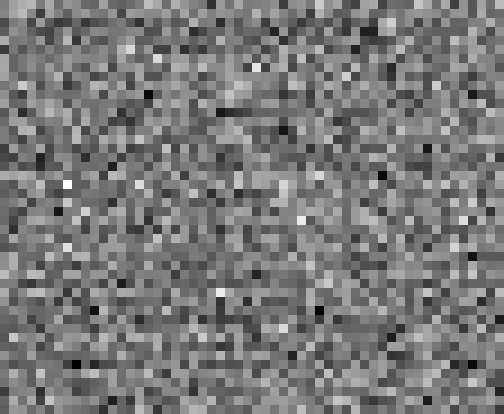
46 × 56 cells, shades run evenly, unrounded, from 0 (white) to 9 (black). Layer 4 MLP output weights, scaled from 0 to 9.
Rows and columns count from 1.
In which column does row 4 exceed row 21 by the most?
42
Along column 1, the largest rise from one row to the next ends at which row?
6
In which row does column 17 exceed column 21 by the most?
11
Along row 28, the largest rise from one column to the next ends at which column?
9
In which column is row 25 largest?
17
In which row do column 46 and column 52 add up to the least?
25
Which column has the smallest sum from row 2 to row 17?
26
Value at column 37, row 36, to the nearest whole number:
4
